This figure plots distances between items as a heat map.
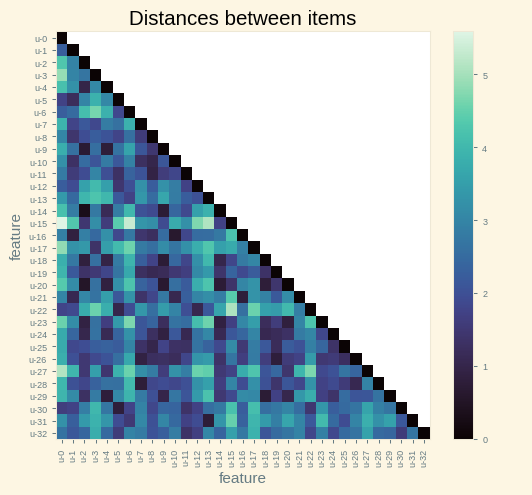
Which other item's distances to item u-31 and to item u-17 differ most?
u-13
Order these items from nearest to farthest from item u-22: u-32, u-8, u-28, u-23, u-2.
u-32, u-8, u-28, u-2, u-23
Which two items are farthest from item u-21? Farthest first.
u-15, u-27
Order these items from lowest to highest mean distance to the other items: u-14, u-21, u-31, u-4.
u-14, u-4, u-21, u-31
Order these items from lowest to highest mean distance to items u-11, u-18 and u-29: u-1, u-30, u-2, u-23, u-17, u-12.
u-2, u-23, u-30, u-1, u-12, u-17
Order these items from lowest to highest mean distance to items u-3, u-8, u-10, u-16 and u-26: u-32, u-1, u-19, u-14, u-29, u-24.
u-19, u-1, u-24, u-14, u-29, u-32
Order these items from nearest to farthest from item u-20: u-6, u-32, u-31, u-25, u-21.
u-25, u-32, u-21, u-31, u-6
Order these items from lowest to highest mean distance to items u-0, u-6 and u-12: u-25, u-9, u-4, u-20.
u-25, u-9, u-4, u-20
